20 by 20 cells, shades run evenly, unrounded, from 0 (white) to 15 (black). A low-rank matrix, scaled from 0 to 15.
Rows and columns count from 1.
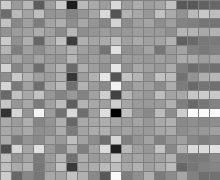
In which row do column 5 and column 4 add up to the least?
13
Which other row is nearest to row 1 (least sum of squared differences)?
5
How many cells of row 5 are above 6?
7
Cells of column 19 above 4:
16
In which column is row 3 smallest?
11
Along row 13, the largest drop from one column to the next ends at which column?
12
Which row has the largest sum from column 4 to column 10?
1
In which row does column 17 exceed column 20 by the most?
9
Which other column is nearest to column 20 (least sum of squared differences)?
19
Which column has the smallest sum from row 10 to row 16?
10
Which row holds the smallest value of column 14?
20
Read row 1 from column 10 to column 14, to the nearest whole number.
6 2 6 5 6
